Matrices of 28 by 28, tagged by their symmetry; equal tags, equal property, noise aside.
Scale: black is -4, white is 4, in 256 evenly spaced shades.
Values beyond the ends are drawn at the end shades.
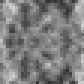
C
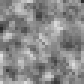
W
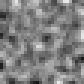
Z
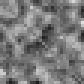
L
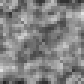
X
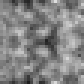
C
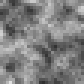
L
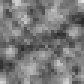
X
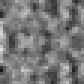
C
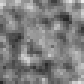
W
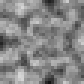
C
